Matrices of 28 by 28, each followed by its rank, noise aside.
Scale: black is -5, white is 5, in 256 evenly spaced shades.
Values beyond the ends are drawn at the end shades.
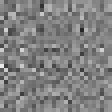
three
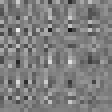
two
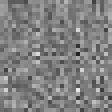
five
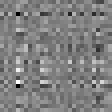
two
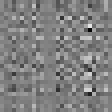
three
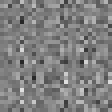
three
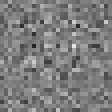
four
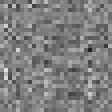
four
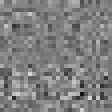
four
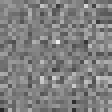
three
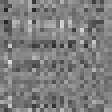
three
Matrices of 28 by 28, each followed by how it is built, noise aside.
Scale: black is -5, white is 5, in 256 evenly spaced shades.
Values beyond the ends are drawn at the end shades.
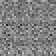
repeating columns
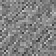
Hankel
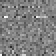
uneven rows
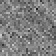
Toeplitz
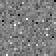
sparse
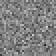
noise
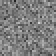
noise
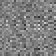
low rank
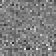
uneven rows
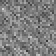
Toeplitz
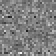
uneven rows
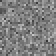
noise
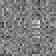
low rank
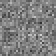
low rank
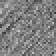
Hankel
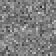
noise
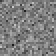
noise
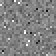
sparse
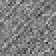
Hankel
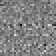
uneven rows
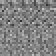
repeating columns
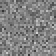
noise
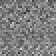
repeating columns
